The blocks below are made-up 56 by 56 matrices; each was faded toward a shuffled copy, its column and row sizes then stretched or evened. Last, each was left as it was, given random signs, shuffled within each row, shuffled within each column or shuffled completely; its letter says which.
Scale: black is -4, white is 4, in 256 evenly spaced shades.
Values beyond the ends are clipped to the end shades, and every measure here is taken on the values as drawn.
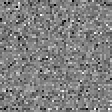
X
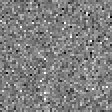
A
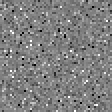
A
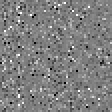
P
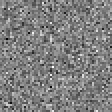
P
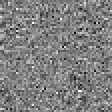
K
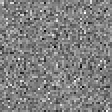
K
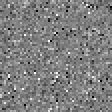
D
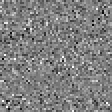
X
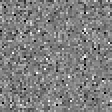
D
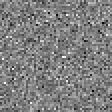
X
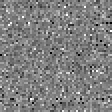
X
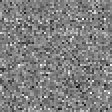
X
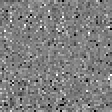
D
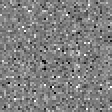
D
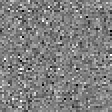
K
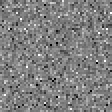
A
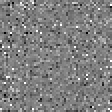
K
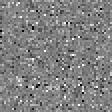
D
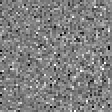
P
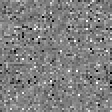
K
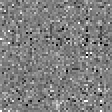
K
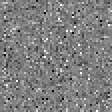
P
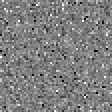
A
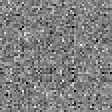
K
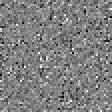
P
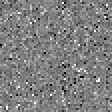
P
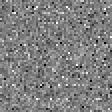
X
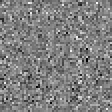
K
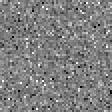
A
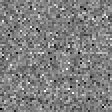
X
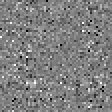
K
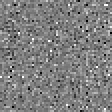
D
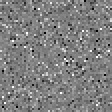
A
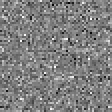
K
